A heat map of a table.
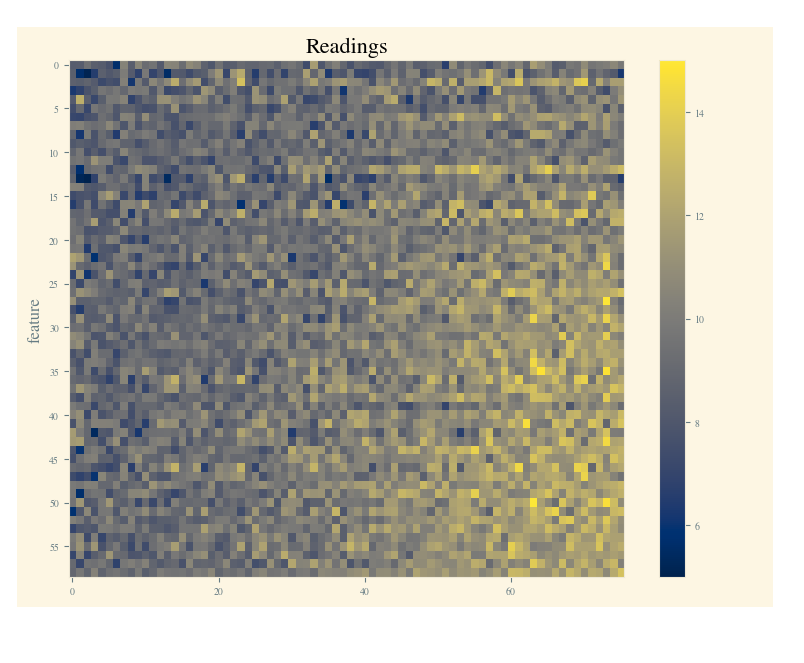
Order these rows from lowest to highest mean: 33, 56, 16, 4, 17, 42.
4, 16, 42, 33, 56, 17
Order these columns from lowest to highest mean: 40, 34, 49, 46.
34, 40, 46, 49
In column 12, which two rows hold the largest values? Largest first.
41, 4
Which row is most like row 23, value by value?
27
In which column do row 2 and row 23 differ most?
14
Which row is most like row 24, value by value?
56
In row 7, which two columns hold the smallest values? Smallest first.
33, 16
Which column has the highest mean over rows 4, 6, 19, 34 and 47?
70
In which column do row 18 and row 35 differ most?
73
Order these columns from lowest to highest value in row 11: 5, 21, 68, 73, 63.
21, 5, 73, 68, 63
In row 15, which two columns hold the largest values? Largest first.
71, 67
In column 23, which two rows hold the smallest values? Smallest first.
16, 8
